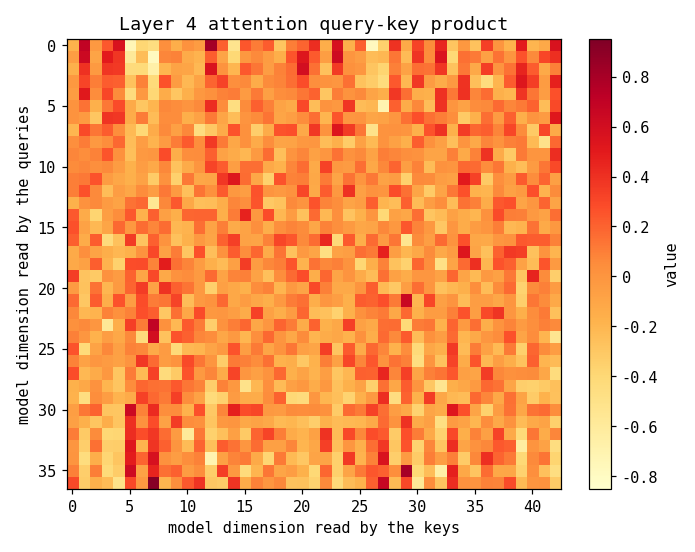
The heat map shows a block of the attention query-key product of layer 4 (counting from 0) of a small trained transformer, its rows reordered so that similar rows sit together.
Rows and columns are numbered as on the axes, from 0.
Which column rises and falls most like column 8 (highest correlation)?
2
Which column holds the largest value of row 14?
15
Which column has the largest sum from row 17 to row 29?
7
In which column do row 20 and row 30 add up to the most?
5
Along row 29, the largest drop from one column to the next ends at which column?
28
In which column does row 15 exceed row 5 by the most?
27
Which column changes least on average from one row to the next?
4
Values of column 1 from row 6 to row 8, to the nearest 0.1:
0 0.3 0.1
